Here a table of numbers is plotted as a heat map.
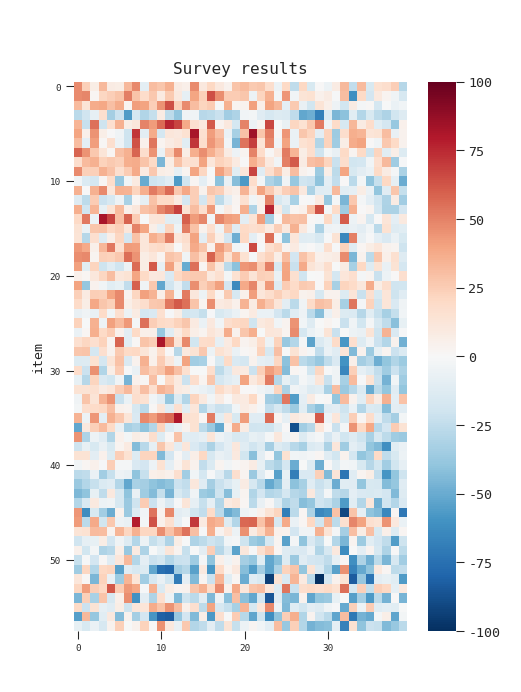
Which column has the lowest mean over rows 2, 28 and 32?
35
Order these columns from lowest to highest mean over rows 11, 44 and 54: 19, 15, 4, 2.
15, 4, 2, 19
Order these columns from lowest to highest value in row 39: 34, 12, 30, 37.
34, 37, 30, 12
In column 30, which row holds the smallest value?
45
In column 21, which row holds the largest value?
5
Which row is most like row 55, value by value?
16
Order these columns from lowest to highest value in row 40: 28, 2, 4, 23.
23, 28, 2, 4
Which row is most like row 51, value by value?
56
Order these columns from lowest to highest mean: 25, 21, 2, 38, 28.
38, 28, 25, 21, 2
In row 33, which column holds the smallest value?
26
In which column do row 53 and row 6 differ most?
19
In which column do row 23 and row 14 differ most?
32
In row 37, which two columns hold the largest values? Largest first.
0, 12
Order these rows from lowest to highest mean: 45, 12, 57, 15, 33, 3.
3, 45, 57, 12, 33, 15
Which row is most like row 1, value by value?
18
